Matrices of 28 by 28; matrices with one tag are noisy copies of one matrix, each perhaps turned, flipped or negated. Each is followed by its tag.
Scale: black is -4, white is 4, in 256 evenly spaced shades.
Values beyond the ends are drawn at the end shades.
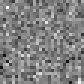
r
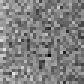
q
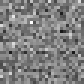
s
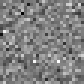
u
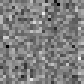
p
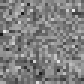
u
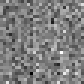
s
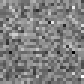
s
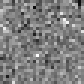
r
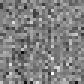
s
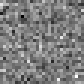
r
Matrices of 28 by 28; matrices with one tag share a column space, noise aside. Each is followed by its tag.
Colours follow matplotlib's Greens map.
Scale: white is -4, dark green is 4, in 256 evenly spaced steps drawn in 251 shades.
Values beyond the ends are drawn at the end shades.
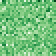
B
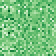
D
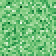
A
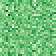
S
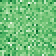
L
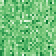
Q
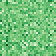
L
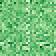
L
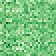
L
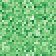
A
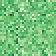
S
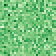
S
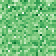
S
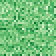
A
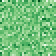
B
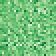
L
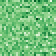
B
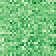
L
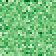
B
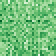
Q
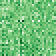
Q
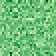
B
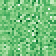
Q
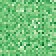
L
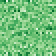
B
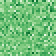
B
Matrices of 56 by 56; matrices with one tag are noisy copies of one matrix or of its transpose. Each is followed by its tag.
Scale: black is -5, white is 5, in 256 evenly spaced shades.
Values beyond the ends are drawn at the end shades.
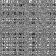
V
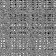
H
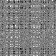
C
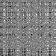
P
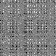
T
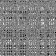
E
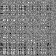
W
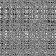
C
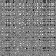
W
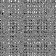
T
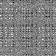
T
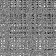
H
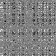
V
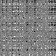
P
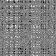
C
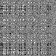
W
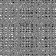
T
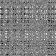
C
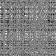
C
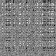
W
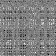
E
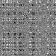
V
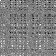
H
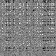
W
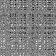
H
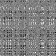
E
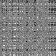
P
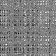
H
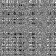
V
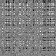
W
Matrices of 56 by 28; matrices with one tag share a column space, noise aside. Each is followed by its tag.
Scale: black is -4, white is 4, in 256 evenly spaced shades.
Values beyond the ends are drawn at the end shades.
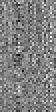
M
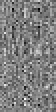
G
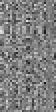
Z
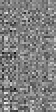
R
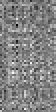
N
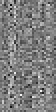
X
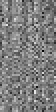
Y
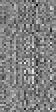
N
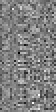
N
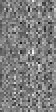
G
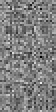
Z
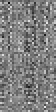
M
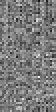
Y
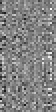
R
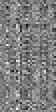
N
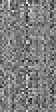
X
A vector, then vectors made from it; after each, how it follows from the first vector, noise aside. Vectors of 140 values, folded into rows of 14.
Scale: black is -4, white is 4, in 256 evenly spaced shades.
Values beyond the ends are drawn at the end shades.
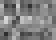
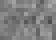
reversed, negated, shrunk.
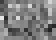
wrapped around, negated.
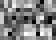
reversed, negated, scaled up.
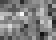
wrapped around, negated.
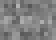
shrunk.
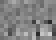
reversed, negated, partly zeroed.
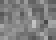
wrapped around, shrunk.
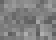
reversed, negated, shrunk.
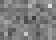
reversed, negated, partly zeroed.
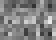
reversed.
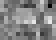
reversed.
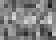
reversed.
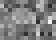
reversed.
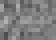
shrunk.
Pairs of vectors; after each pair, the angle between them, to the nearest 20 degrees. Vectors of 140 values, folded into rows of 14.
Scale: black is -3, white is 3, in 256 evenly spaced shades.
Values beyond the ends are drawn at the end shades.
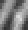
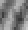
160 degrees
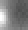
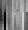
140 degrees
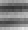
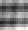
20 degrees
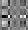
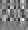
100 degrees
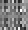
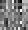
40 degrees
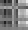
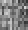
140 degrees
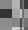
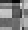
140 degrees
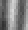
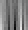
120 degrees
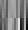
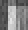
60 degrees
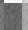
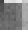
20 degrees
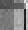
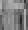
140 degrees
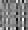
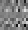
100 degrees
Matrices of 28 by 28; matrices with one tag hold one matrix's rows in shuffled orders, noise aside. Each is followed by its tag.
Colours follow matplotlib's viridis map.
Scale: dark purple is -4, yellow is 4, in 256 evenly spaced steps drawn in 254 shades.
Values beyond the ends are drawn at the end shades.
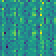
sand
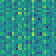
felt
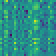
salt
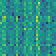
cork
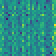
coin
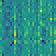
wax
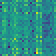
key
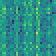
cork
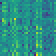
key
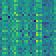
key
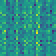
cork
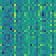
wax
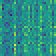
wax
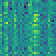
salt
